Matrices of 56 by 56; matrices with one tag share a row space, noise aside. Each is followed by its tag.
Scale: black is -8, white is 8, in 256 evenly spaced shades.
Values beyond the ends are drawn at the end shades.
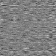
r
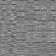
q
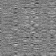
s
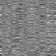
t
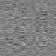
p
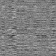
q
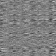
r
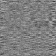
r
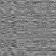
q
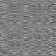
r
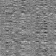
p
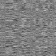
p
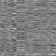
q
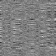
t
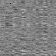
p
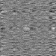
r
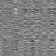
s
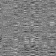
s
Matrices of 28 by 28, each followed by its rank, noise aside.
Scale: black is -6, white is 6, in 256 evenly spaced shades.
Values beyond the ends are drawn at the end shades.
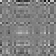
two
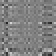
two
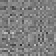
four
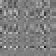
two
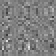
three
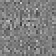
six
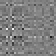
two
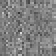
six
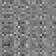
three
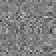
four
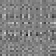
three
